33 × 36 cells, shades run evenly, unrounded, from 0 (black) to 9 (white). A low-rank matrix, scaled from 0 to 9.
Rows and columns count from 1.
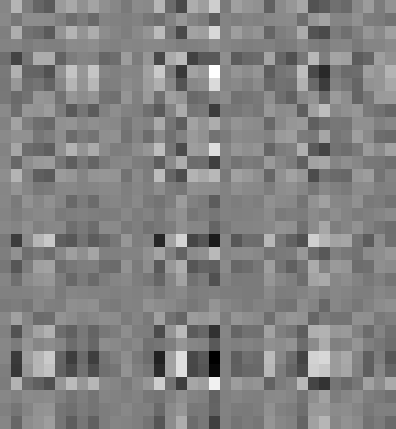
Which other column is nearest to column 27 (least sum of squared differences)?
10
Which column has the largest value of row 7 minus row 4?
20
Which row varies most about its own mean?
28
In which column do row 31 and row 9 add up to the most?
30
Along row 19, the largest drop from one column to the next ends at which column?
18
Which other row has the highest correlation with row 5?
21
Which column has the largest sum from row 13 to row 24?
17
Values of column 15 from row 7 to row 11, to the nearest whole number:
6 4 3 6 5
